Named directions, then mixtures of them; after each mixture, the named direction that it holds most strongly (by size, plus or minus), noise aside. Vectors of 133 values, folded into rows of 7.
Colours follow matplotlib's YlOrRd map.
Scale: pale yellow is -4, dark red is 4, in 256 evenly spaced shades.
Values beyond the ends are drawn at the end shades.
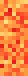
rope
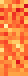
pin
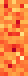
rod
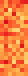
rope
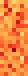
rod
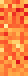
pin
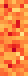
rod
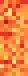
rope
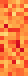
pin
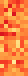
rope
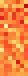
pin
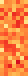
pin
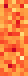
rod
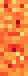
rod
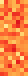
rod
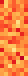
rod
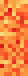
rope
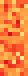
rod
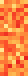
pin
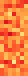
rope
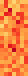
rope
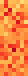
rope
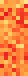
rope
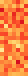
pin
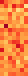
pin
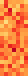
rope
